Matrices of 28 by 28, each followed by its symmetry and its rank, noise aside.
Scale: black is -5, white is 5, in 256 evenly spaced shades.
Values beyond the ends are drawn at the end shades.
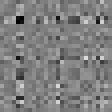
symmetric, rank two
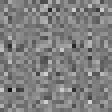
no symmetry, rank three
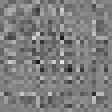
symmetric, rank three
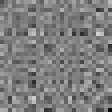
symmetric, rank three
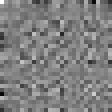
symmetric, rank three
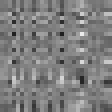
no symmetry, rank two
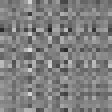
antisymmetric, rank two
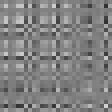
symmetric, rank one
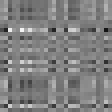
no symmetry, rank one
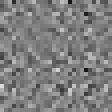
no symmetry, rank three
